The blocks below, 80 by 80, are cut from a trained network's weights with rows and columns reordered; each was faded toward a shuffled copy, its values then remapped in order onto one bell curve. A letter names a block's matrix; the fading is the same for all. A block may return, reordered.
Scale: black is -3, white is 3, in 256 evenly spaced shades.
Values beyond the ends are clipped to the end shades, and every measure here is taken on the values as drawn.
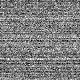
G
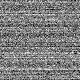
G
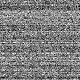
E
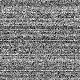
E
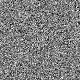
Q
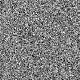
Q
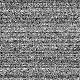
G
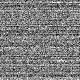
E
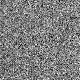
Q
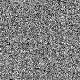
Q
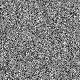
Q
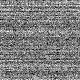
E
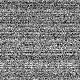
G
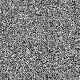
Q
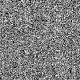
Q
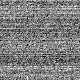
E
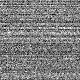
E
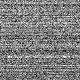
E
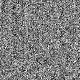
Q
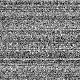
G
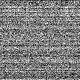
G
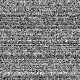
G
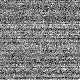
G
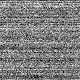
E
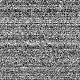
G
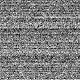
G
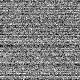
E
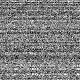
E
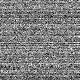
G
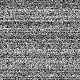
E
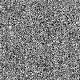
Q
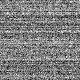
G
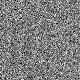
Q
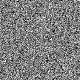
Q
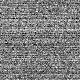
G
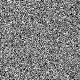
Q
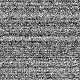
G
